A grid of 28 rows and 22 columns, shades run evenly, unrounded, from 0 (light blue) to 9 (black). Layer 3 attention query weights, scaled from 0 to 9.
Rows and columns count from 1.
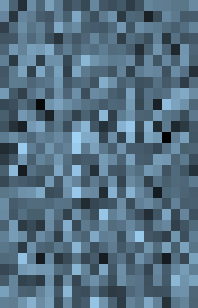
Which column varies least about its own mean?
22
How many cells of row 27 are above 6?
2
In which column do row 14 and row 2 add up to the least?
9
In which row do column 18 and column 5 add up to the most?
10
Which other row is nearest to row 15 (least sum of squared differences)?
8
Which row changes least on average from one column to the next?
19
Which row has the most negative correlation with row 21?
7
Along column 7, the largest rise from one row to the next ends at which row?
4
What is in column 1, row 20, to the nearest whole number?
3
